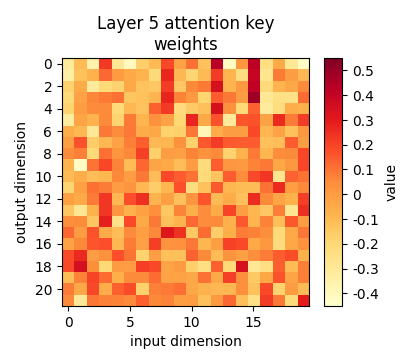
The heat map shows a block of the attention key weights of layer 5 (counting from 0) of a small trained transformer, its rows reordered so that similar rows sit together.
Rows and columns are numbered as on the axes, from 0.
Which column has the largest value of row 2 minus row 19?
15
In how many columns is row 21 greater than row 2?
12
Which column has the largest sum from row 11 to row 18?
3
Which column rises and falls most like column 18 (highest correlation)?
5
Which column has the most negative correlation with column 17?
8
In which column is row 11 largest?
17
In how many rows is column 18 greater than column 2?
10
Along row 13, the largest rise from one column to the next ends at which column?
19
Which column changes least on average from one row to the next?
7
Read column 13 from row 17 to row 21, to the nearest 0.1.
0 -0.2 0.2 -0.1 0.1
